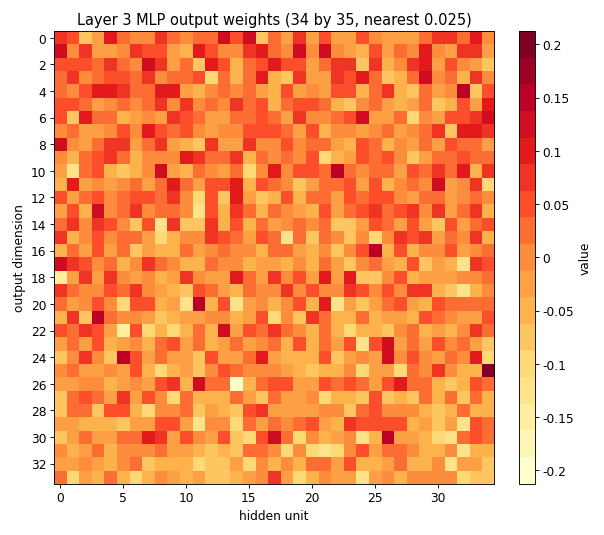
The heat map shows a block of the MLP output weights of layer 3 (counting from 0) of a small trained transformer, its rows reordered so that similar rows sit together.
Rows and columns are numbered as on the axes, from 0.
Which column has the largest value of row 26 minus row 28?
11
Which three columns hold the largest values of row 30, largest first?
26, 17, 7
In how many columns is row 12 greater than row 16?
20
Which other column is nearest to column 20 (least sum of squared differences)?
18
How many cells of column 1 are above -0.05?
28
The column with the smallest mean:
22
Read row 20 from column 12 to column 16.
-0.05 0.05 -0.125 -0.025 0
